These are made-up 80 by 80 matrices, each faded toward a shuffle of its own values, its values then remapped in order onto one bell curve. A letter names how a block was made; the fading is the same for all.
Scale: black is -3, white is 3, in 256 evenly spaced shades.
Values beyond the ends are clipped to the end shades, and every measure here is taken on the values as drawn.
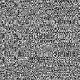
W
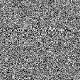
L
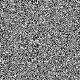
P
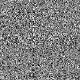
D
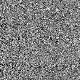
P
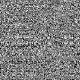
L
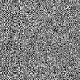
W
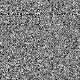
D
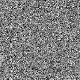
P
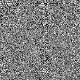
D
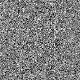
P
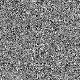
P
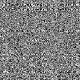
L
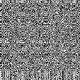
W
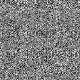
L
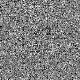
P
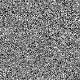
P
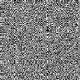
W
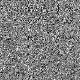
D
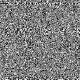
D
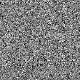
P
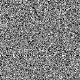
D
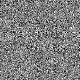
P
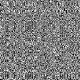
W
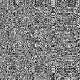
W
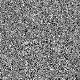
P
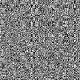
W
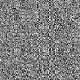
W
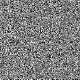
D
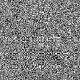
L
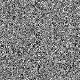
P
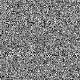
D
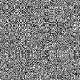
W
